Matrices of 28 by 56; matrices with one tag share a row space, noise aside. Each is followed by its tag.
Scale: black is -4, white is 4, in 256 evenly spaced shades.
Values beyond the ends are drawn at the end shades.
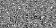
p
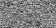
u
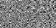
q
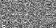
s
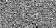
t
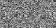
s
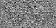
t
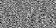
q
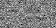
u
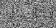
t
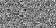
u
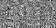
u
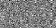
p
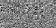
p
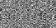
q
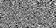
q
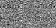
u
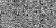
p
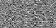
t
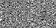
q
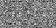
t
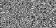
q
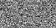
u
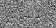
u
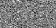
t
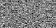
s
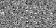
p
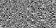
q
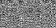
u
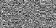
s
